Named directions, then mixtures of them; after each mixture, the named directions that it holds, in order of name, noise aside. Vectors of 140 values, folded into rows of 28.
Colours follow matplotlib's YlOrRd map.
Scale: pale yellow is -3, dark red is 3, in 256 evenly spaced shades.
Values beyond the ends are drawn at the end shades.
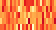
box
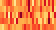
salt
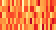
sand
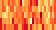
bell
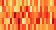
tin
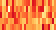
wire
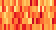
bell, tin.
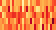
sand, tin.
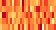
bell, sand, wire.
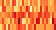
tin.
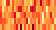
box, wire.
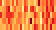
bell, sand.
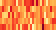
bell, box, wire.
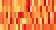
box, salt, tin.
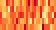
bell, salt, wire.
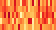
bell, box, salt.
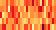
box, wire.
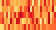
salt, tin.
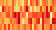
box, sand, tin.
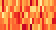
bell, box, tin.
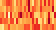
salt.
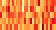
sand.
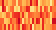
bell, box, tin.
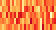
salt, sand, tin.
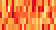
wire.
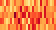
box, tin.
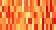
box, sand.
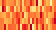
bell, box, tin.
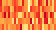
bell, box, salt.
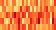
tin.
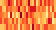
box, salt, tin.
